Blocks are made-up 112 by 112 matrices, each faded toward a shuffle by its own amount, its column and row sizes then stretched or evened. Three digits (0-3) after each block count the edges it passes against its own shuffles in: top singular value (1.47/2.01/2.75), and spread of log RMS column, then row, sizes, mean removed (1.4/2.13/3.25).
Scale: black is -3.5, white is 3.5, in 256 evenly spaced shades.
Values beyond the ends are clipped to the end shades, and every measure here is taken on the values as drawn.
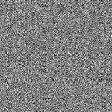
2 1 1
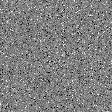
0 1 0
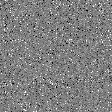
0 1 1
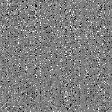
2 2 1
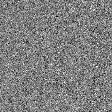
0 1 0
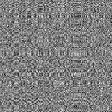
3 1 2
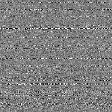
2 0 3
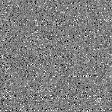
1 1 2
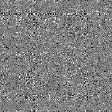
2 2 2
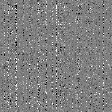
1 3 1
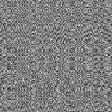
3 0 0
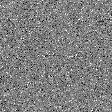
0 0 1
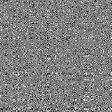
2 1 2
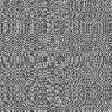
3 1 1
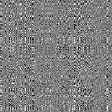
3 3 2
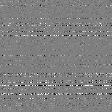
2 1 3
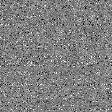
0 1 2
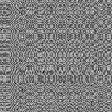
3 0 1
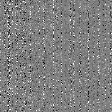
1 3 0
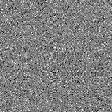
2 0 0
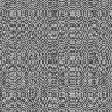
3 0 2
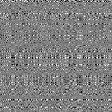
3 0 3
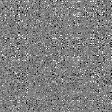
2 2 2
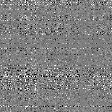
1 2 3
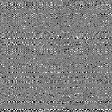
3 1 3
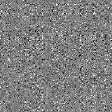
2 2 2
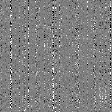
2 3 1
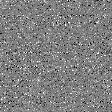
0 0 2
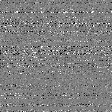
0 0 3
